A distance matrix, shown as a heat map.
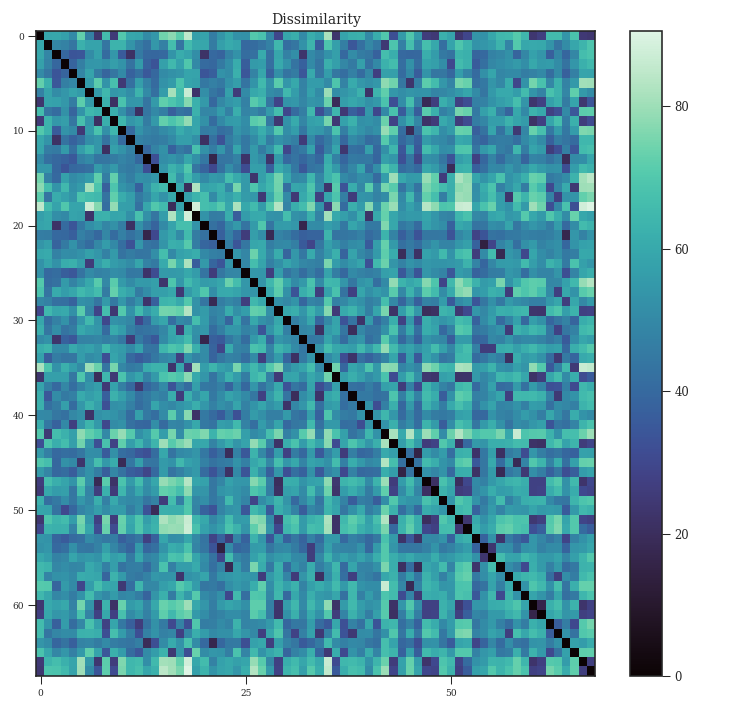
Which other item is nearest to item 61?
60
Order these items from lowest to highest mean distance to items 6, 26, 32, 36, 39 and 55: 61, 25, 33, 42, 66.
25, 61, 33, 66, 42
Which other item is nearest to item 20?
32
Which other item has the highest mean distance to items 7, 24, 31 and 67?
18
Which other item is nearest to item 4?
41
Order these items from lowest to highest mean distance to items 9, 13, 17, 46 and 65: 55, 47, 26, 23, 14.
23, 14, 47, 55, 26
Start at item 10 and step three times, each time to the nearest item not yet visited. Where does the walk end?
5
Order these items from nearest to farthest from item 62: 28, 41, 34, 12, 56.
12, 41, 34, 56, 28
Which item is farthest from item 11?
42
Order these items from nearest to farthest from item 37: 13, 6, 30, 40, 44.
44, 30, 13, 40, 6
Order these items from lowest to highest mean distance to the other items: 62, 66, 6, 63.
62, 63, 6, 66
